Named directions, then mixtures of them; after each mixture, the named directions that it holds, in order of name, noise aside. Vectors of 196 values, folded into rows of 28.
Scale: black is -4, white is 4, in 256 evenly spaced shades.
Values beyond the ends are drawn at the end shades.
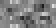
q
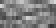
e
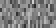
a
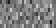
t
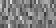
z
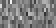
z.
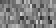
a, q, t.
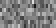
a, q.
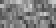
e, q.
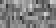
e, q, z.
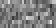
e, t, z.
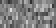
q, t.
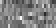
e, q, z.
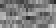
e.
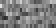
e, z.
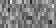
q, t, z.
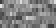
e.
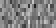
a.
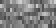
e, q, t.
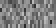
a, t.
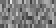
q, t, z.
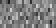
t.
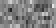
q, t.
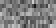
a, e, q.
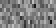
a, q, t.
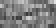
e.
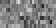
a, q, t.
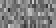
a, q, z.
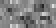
q.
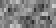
q.
